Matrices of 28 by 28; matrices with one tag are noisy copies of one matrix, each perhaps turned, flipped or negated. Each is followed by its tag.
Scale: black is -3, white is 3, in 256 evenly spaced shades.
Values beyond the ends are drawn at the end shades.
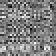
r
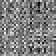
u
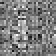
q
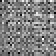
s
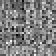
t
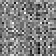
u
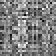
q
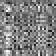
r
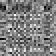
r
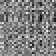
s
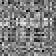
q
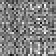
u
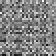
s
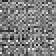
u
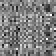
r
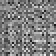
s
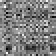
r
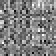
t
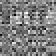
t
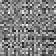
u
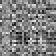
t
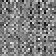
u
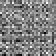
s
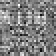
t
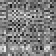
r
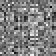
q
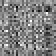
r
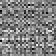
u
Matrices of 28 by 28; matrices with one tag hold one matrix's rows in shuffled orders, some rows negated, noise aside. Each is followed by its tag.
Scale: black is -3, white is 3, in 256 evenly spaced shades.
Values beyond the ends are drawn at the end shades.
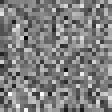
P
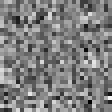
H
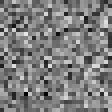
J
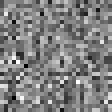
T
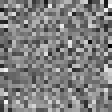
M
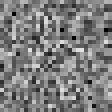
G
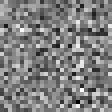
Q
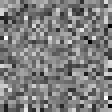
M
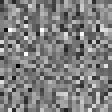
P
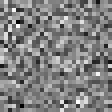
T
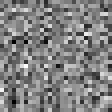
J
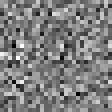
T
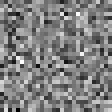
T
